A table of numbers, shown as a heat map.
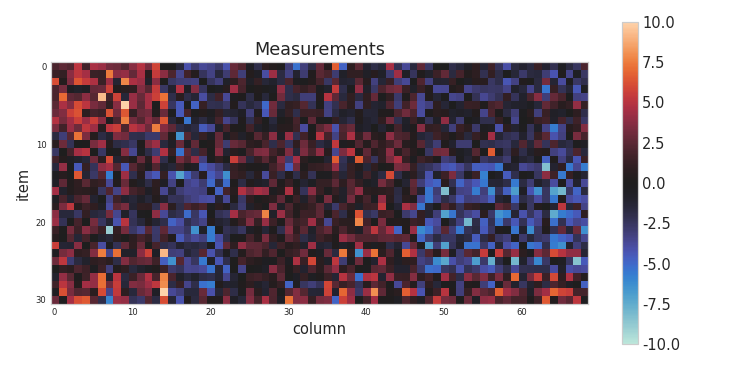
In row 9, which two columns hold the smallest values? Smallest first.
16, 64
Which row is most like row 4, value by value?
28
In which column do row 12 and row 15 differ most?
7
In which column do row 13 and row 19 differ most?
27
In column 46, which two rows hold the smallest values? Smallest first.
19, 1
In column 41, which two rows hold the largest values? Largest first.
29, 24
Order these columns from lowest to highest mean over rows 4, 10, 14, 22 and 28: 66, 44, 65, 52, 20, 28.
20, 52, 65, 66, 44, 28
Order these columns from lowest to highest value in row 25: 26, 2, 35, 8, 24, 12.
2, 8, 35, 26, 24, 12
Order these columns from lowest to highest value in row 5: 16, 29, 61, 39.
16, 39, 29, 61
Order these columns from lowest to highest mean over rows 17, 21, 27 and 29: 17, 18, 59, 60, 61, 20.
20, 18, 17, 61, 60, 59
